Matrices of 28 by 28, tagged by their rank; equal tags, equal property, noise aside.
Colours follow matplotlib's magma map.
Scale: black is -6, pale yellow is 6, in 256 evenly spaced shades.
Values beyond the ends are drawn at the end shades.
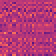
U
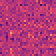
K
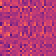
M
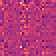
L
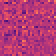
L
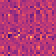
U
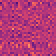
L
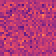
K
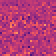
K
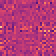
L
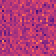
K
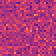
K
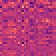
U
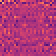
L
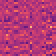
U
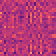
L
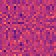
L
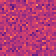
K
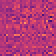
L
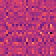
U
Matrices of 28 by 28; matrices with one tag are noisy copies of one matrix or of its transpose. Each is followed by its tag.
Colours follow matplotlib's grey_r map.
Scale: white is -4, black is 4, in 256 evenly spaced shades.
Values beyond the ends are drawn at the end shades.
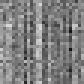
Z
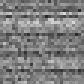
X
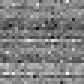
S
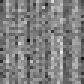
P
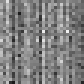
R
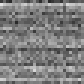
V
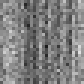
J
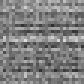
Z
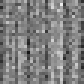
P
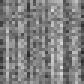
P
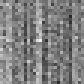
Z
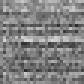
Z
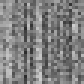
Z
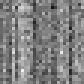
X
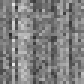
X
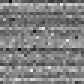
V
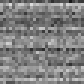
V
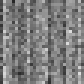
V
